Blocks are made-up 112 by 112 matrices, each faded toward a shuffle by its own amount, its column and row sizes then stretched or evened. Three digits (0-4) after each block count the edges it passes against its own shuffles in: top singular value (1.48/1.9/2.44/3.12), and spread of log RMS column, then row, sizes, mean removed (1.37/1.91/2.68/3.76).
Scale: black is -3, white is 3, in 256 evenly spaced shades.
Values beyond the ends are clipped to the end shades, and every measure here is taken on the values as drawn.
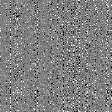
2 4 0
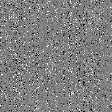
1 3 0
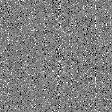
0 3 0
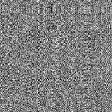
3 2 1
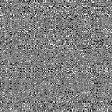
3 2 3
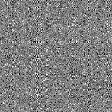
3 2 1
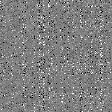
0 3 2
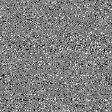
0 0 3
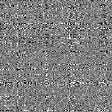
2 3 4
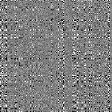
3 4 3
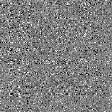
2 2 3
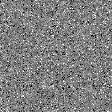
1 2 0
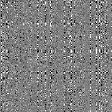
3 4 2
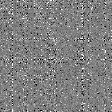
2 3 2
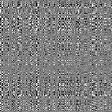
4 4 4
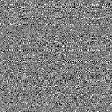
3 1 3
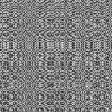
4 3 3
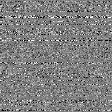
1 0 4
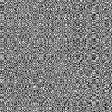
4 1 0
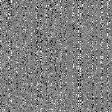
2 4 1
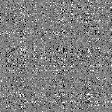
1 3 3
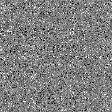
0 2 2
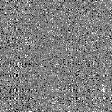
2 2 2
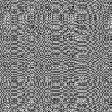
4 0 0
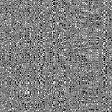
3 3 1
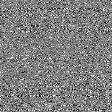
0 1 4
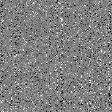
1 3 0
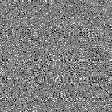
3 0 2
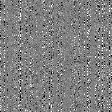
1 4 0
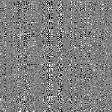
3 4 3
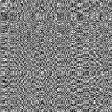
4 3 0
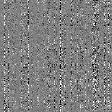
2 4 2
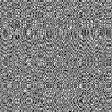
4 2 0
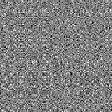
3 0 1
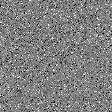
0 1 0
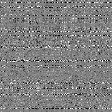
3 1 4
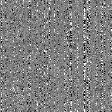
2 4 0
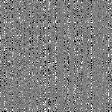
1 4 2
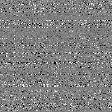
0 1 4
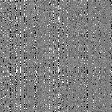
3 4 2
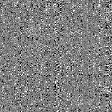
2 3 1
